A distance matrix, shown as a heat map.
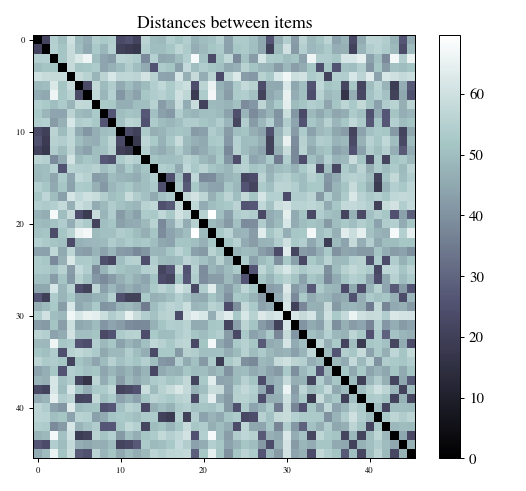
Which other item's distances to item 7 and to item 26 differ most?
16
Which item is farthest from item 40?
4
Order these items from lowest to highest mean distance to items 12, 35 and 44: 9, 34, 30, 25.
25, 34, 9, 30
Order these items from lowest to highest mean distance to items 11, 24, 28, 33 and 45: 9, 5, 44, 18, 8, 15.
44, 5, 8, 9, 15, 18
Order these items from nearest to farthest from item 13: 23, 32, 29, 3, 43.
32, 29, 23, 3, 43
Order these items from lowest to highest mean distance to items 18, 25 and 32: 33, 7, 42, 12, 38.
7, 42, 12, 33, 38
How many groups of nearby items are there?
10
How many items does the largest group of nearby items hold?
9
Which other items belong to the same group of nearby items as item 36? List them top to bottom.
3, 14, 34
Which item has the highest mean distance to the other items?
30
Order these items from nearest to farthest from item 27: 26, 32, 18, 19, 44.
19, 44, 32, 26, 18
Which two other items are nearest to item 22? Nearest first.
35, 4
